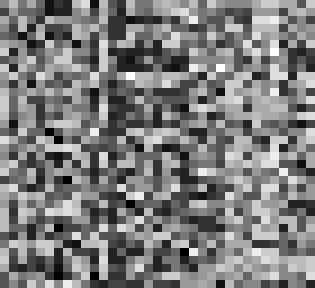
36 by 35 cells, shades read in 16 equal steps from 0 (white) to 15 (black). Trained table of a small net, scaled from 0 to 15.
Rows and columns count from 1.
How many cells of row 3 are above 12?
3
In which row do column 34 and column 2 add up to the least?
10
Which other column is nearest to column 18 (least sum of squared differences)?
5
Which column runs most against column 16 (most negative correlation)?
22
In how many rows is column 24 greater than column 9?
24
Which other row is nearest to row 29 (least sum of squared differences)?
6
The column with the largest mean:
13
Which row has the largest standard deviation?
9
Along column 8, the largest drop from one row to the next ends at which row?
36
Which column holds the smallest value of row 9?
25
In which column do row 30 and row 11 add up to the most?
4
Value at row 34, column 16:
2
